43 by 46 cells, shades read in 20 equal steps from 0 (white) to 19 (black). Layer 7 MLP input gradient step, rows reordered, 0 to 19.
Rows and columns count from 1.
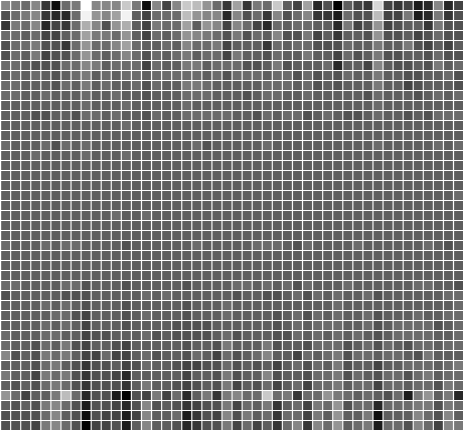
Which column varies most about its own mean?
9
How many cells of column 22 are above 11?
34
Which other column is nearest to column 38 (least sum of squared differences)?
19
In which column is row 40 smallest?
27
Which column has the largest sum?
41
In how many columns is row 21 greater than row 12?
17
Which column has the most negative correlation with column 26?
30
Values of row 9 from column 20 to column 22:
10 11 12
